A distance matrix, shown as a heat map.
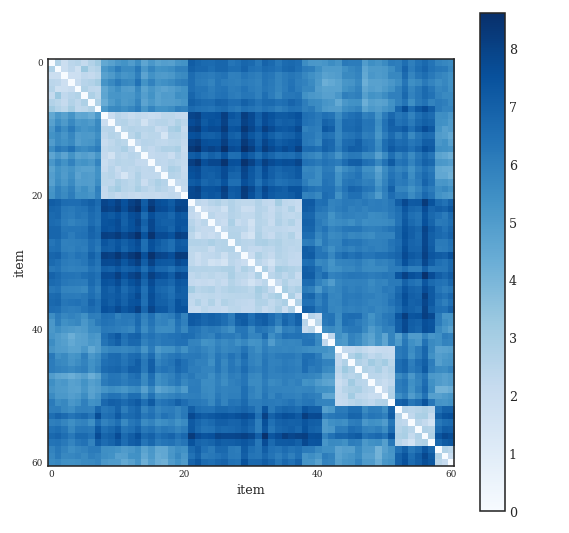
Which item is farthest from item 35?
56
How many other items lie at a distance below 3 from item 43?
8
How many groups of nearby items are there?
8
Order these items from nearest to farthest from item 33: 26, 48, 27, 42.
26, 27, 42, 48
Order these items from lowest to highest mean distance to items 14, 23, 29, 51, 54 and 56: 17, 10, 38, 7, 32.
32, 17, 7, 10, 38
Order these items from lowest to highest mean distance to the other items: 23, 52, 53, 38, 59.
23, 59, 52, 38, 53
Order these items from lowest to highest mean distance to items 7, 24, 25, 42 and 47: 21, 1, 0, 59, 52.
21, 1, 0, 59, 52
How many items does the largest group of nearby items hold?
17
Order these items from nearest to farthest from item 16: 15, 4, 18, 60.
15, 18, 60, 4
